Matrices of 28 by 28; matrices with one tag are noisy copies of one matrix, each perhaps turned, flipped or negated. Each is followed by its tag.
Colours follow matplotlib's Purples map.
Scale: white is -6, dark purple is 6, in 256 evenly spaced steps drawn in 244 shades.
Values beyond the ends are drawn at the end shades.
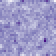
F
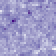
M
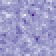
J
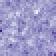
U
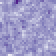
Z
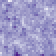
Z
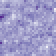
Z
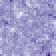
M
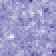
U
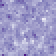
U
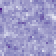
Z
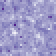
J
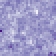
U
